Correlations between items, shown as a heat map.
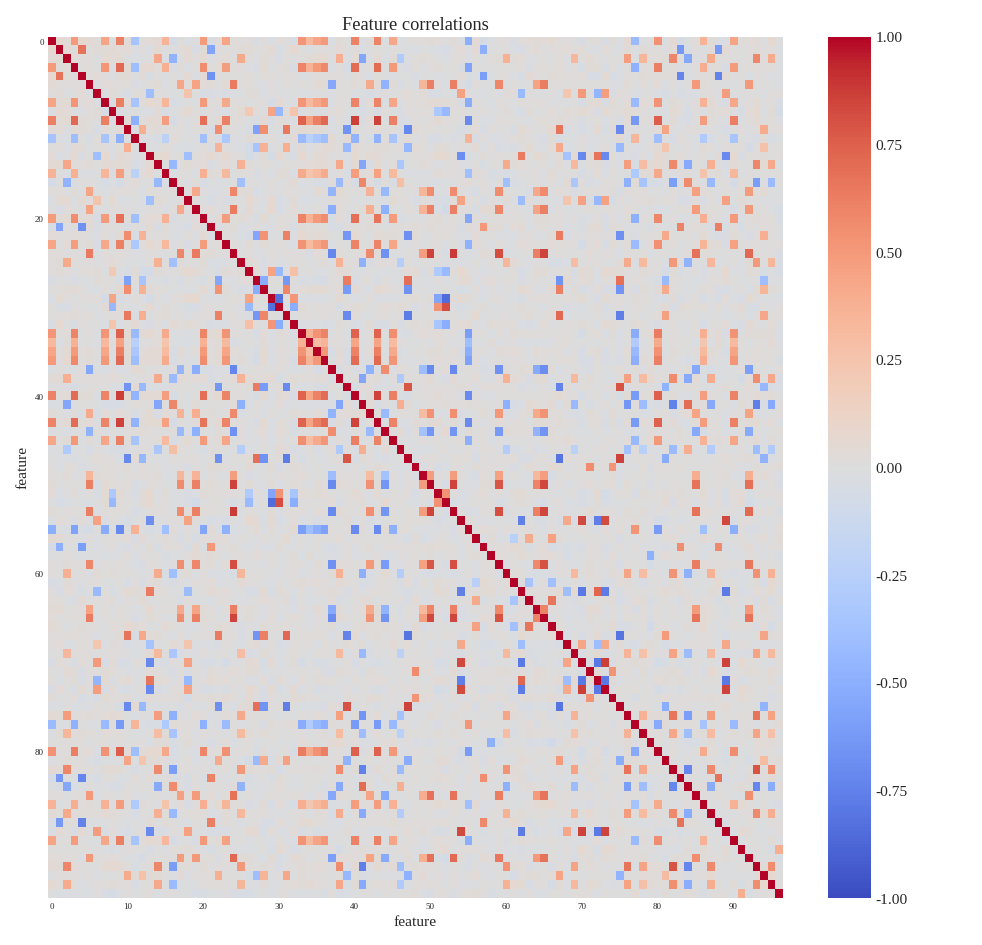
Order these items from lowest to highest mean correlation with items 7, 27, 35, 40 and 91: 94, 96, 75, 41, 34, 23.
94, 41, 96, 75, 34, 23
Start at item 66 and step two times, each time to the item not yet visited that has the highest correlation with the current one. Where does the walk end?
56
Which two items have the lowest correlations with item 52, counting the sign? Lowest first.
29, 32
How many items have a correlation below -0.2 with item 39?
8
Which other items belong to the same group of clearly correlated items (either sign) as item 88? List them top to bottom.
1, 4, 21, 57, 83
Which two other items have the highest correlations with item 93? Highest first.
82, 76
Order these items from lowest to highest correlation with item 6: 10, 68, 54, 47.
10, 47, 68, 54
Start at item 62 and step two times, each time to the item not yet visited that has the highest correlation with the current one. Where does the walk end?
13
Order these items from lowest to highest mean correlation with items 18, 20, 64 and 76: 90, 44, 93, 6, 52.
44, 52, 6, 90, 93
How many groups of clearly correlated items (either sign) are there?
11
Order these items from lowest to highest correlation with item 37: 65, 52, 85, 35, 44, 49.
65, 85, 49, 35, 52, 44
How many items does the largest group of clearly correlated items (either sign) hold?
20
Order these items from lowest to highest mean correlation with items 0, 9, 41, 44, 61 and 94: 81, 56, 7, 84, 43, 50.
50, 56, 81, 84, 7, 43
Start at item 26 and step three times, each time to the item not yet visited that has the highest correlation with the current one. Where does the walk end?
8
